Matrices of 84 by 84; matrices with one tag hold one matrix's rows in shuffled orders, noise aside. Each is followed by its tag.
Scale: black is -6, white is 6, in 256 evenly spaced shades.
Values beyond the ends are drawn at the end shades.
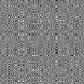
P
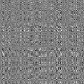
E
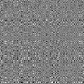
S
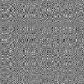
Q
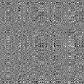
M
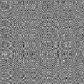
Q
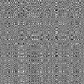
P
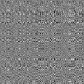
M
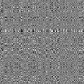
S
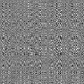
E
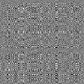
P
